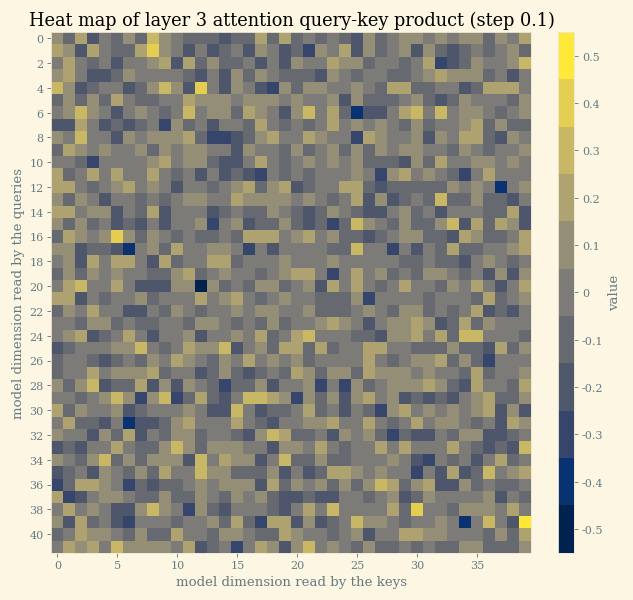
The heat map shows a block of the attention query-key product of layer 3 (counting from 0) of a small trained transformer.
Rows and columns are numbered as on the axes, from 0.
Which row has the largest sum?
6
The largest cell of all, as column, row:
39, 39
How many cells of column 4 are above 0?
11
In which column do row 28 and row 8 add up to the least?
14
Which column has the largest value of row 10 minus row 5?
32
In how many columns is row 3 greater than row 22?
13
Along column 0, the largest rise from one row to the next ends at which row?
37
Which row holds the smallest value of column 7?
29
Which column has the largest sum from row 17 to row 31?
21
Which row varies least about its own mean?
9
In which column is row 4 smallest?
18
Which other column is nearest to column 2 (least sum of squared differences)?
35
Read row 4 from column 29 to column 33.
0.2 -0.1 -0.1 0 0
